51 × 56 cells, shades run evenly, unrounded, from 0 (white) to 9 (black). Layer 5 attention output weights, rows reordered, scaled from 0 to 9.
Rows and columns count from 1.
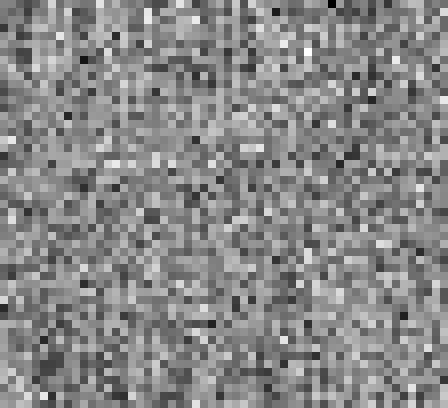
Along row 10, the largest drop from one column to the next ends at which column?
26
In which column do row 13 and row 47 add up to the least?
38
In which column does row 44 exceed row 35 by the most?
5
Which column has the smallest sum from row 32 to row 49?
20
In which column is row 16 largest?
40
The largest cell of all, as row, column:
1, 42
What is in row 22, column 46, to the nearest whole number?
6
